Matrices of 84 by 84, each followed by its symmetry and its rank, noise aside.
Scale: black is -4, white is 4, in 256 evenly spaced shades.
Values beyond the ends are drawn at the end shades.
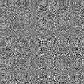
antisymmetric, rank eight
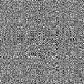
no symmetry, rank eight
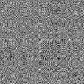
symmetric, rank eight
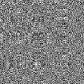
no symmetry, rank eight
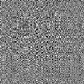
no symmetry, rank six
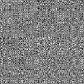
no symmetry, rank six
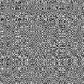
no symmetry, rank six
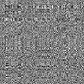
no symmetry, rank seven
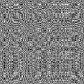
antisymmetric, rank six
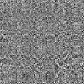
no symmetry, rank seven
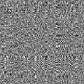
antisymmetric, rank eight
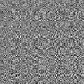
no symmetry, rank seven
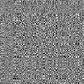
antisymmetric, rank six
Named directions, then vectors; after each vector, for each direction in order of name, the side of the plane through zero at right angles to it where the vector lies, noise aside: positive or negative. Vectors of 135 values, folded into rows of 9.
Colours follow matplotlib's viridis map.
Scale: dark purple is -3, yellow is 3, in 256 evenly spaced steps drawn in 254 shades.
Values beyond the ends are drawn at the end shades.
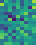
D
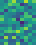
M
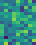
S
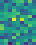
negative, positive, positive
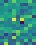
negative, positive, positive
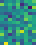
positive, positive, positive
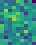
negative, negative, positive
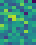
negative, negative, positive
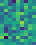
positive, negative, positive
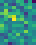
negative, negative, positive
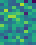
negative, negative, positive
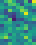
positive, positive, negative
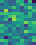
negative, negative, positive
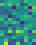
positive, positive, positive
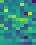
negative, negative, positive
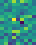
negative, positive, positive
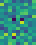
positive, negative, negative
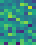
negative, negative, negative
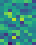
negative, positive, positive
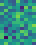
positive, negative, positive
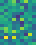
negative, positive, negative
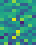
negative, positive, positive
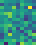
negative, negative, negative
